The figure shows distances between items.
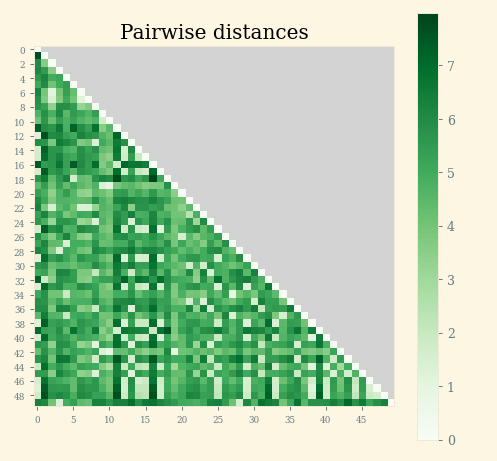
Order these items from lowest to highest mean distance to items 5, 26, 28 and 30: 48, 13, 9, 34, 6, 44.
6, 34, 44, 9, 48, 13
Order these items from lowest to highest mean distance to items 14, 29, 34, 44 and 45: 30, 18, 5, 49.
5, 30, 18, 49
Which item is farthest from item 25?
1
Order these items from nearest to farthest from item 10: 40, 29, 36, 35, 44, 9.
9, 44, 40, 29, 35, 36
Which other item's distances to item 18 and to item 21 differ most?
35
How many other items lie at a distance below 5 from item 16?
6
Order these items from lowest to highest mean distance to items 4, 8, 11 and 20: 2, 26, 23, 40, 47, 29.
2, 26, 23, 40, 29, 47
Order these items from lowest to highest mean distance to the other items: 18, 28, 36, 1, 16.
36, 28, 18, 1, 16
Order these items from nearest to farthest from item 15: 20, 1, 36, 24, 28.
20, 24, 36, 28, 1
